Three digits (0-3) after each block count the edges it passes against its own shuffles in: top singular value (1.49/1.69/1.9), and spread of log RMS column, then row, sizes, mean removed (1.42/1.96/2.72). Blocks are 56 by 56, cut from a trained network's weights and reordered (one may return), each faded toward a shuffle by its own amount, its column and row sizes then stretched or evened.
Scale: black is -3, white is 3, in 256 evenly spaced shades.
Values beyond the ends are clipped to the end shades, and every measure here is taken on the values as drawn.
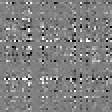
2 3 3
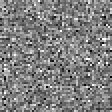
0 1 1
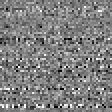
2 0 3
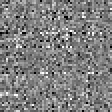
1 2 2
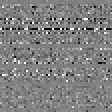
2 0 3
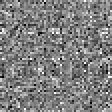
2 2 1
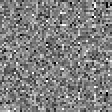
1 1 0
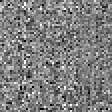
0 2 1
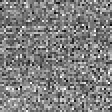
2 0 1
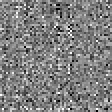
1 2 1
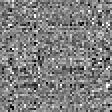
3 2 1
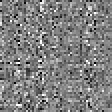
1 3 0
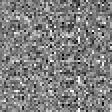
2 2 0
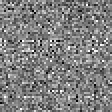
2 1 1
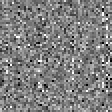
3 2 1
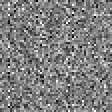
0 2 0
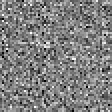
1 2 0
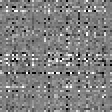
2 3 3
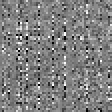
2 3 1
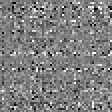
0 2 3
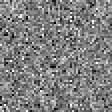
0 1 0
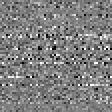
1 0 3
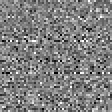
2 0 2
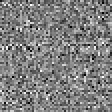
2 1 1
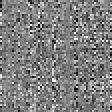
2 3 0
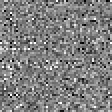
1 1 2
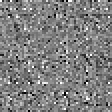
0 2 2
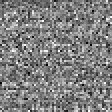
2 0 1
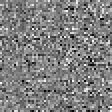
0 2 2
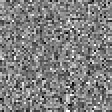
1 1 0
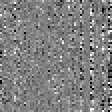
0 3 0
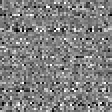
2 0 3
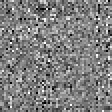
0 2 0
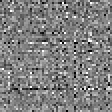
2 2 2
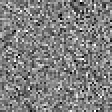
0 1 0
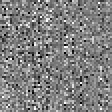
0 3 0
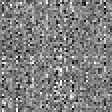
0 3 0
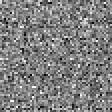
0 0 2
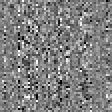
3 3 0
